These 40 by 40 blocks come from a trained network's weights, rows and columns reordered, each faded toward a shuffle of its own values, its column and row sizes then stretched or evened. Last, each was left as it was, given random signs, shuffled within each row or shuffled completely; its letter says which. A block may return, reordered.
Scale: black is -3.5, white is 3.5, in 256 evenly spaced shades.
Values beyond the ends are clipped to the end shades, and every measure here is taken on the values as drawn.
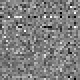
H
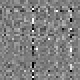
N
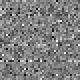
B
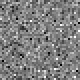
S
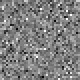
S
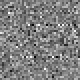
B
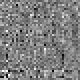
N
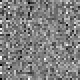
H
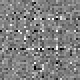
N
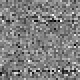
B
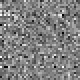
H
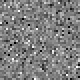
S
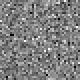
S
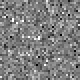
S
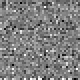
B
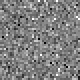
S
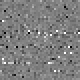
B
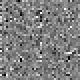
H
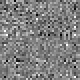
N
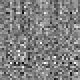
N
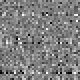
N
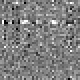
N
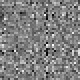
N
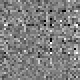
H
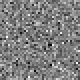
S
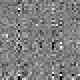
N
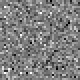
S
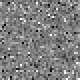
S
